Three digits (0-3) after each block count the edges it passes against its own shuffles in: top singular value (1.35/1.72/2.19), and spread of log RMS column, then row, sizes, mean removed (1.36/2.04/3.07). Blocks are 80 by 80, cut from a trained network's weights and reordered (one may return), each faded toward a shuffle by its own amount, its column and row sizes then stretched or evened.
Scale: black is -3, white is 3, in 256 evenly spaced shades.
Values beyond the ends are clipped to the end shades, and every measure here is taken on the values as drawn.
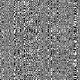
3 3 1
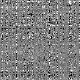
1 3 2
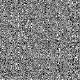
0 2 0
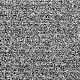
1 1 0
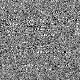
0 0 2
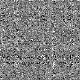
0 2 2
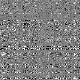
1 2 3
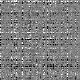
3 3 2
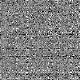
1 2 2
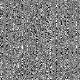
1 3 1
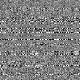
3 0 3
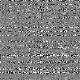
1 2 3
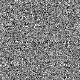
0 1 2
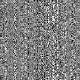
2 3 0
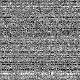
3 2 2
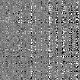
2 3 2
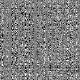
1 3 0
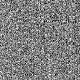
1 0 1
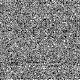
0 1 1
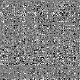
0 2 3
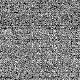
1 2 0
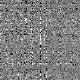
1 3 2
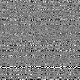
3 1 3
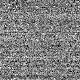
1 1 0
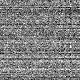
3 1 1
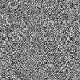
3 1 0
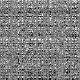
3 3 1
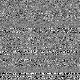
1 0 3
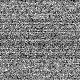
2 0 0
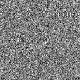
1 1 0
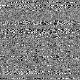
0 1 3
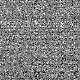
1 2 1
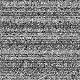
3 1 0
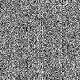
2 1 0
